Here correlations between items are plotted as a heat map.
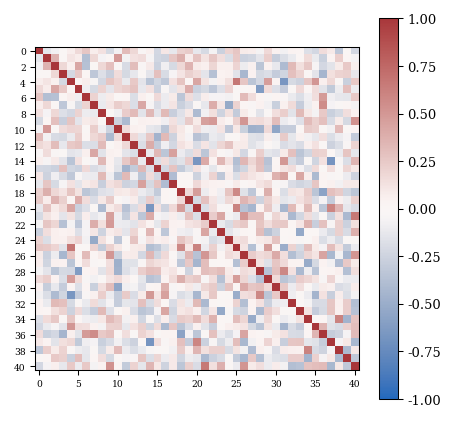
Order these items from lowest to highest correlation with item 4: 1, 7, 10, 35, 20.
7, 1, 10, 20, 35
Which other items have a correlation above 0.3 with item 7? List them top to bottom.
13, 22, 36
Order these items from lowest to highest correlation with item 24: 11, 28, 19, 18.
11, 28, 19, 18
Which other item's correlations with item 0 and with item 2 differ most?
6
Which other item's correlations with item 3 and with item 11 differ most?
15
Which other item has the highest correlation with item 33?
16
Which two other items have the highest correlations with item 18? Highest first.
25, 20
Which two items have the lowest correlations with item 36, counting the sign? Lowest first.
18, 3
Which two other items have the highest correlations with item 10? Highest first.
1, 38
